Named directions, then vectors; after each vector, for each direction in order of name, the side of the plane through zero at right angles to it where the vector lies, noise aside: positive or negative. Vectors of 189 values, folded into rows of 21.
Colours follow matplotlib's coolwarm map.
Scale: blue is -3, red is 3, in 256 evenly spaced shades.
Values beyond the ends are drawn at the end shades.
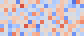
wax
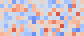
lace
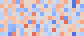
negative, positive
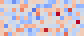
positive, positive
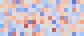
negative, positive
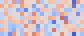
negative, positive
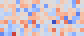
negative, positive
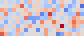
positive, positive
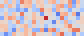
negative, positive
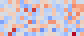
positive, negative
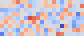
negative, negative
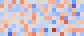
negative, positive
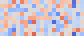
negative, positive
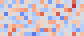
positive, negative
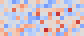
positive, positive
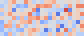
negative, negative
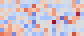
positive, negative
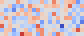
negative, negative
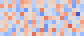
negative, positive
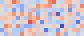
negative, negative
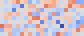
negative, negative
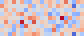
negative, positive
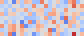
positive, negative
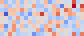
positive, negative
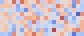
negative, positive
